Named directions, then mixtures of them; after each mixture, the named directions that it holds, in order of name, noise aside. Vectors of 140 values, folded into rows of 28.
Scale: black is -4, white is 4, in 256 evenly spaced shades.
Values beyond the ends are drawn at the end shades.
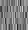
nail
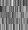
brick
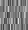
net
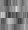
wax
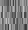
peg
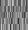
brick, net.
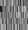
brick, nail.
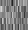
brick.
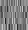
nail.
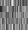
brick.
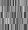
peg.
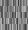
brick, nail, peg.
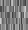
brick, net.
